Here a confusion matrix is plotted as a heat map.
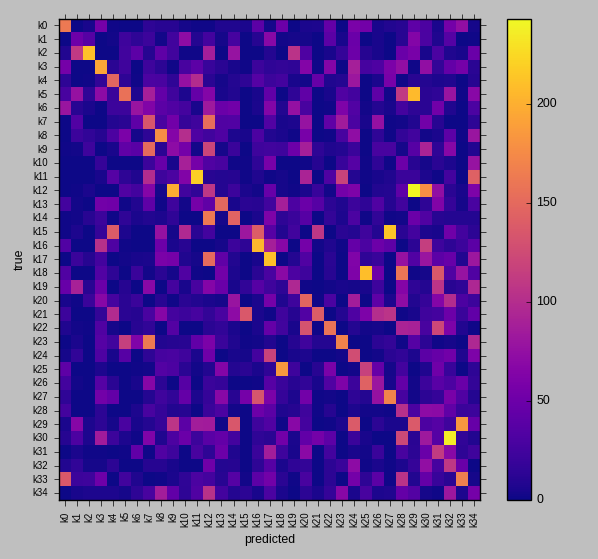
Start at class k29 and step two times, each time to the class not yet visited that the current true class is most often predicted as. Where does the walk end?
k0
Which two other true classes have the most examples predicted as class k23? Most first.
k11, k7
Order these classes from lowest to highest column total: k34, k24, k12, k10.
k10, k34, k24, k12
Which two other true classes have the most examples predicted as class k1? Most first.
k2, k19
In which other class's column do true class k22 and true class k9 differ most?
k7
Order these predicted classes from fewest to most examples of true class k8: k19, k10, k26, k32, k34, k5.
k19, k26, k32, k5, k34, k10
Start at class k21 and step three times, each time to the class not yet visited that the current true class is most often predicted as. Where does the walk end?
k16
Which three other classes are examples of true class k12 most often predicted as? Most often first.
k29, k9, k30
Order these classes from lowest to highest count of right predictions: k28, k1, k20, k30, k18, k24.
k1, k18, k30, k28, k24, k20
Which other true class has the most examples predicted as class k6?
k23
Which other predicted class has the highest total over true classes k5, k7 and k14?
k12
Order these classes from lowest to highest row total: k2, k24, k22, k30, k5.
k24, k22, k2, k30, k5
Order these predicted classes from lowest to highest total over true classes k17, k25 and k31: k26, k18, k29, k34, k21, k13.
k21, k29, k26, k34, k13, k18
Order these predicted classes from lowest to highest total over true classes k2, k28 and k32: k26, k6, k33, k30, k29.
k26, k6, k33, k29, k30
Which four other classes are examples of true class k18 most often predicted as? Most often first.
k25, k28, k31, k33
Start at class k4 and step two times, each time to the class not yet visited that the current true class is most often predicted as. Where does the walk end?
k34
